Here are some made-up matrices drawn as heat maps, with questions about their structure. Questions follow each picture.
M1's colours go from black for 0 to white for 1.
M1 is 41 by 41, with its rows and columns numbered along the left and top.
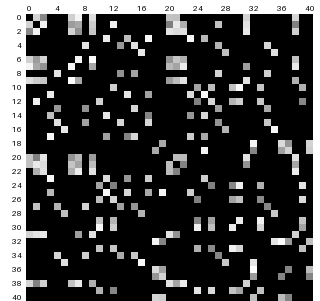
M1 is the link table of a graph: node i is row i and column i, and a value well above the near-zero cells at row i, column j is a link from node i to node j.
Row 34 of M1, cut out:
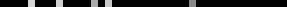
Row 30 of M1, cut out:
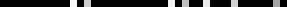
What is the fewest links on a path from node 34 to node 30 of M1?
4
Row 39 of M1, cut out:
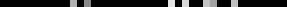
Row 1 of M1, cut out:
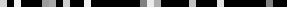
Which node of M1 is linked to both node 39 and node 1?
node 12
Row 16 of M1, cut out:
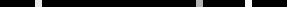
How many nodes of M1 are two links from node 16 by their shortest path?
1
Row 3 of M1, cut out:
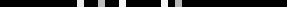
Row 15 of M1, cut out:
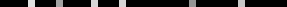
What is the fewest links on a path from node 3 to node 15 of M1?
2
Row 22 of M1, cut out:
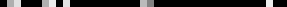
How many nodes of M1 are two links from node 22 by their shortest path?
4
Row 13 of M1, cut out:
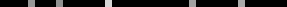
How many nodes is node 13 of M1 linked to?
5
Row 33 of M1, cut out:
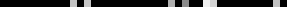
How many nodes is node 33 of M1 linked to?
7
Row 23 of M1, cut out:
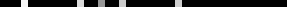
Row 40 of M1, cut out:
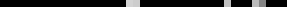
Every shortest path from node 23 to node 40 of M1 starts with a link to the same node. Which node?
node 25
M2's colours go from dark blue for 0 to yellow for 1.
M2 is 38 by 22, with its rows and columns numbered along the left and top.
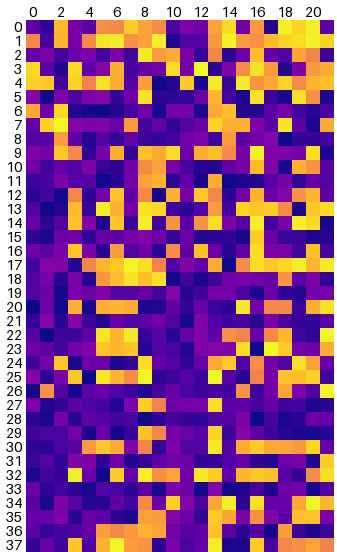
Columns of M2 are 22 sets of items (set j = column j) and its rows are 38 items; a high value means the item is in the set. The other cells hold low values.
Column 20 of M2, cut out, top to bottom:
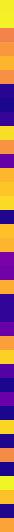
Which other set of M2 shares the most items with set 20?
16
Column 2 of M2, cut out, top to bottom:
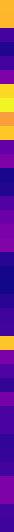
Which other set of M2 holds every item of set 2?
14
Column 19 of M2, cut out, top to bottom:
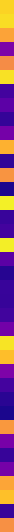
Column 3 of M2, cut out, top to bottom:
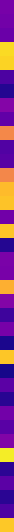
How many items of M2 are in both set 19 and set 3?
5
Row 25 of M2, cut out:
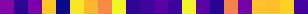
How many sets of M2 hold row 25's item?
10
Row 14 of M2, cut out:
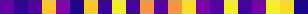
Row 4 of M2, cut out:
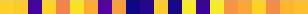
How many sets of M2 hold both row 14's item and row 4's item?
7
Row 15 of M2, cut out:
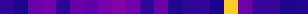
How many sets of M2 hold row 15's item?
1
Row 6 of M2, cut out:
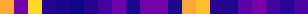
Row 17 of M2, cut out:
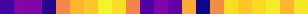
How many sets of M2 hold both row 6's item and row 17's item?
1
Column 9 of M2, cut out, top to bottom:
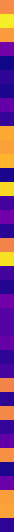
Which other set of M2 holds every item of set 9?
8
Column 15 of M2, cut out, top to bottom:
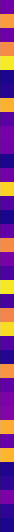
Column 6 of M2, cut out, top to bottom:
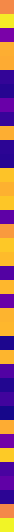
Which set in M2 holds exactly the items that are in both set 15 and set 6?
17
